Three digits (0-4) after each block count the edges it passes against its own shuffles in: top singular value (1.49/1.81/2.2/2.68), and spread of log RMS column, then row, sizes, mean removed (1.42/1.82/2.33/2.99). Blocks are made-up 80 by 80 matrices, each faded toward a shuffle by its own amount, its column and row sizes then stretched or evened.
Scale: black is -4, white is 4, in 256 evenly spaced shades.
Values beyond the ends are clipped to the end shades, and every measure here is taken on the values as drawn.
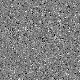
0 1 0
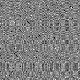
4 0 0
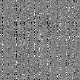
2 4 1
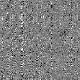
3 3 0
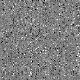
2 2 0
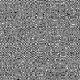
4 0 2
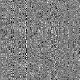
3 4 0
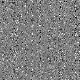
0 3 0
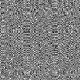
4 2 1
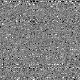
2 1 3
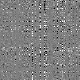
2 4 3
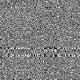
3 0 3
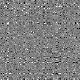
3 1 3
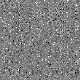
2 1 0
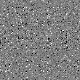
0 1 2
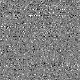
0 1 3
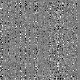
1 4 1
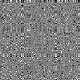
4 2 2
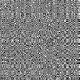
4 2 2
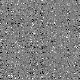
1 3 2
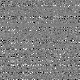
1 1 4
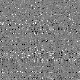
2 1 3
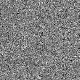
0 1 0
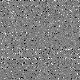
0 1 3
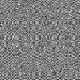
4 1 1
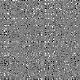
3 3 2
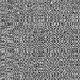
4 2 1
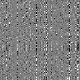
4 4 0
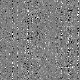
1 4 1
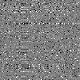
3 0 3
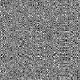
3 3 1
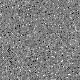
1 0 0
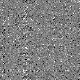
1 3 1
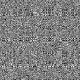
3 0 3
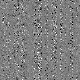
0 4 0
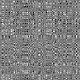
4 3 3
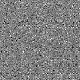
2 0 1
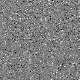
0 0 1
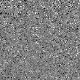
1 1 2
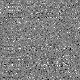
2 0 2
